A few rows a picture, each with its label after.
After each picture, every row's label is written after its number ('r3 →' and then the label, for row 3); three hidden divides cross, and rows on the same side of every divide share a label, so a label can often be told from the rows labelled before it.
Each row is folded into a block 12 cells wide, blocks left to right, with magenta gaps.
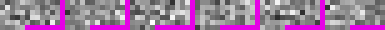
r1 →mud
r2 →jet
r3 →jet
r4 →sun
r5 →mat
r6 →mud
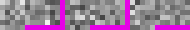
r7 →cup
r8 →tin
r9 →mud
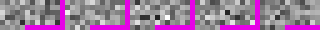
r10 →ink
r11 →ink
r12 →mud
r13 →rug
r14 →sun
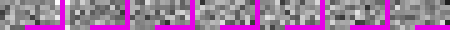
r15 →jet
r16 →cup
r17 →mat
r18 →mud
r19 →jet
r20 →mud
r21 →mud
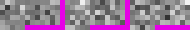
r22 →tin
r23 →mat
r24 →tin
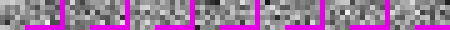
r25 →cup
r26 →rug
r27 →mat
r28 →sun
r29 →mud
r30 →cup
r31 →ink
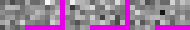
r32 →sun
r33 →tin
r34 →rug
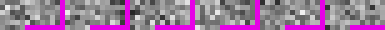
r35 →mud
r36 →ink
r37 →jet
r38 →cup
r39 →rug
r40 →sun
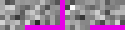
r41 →mud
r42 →mud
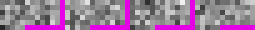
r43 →sun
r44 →cup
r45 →sun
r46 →jet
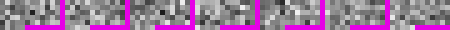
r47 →rug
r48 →ink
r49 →rug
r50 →cup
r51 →sun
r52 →ink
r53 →ink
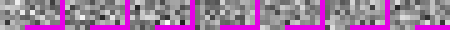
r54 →mat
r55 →tin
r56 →tin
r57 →sun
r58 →tin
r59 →sun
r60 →tin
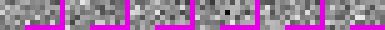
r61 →mud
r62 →cup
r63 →ink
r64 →rug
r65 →mud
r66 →mud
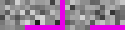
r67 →mat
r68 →tin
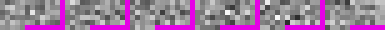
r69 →mat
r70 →rug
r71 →rug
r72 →mat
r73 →tin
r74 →sun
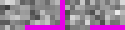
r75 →tin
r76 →jet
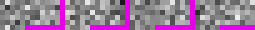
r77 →tin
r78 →ink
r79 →rug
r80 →jet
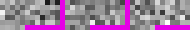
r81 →ink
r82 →mud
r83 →rug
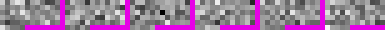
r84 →cup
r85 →jet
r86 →rug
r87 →ink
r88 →mat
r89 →cup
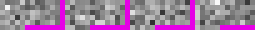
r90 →mud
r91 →tin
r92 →ink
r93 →cup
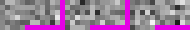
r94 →tin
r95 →rug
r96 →sun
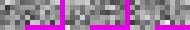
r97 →tin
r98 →cup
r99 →tin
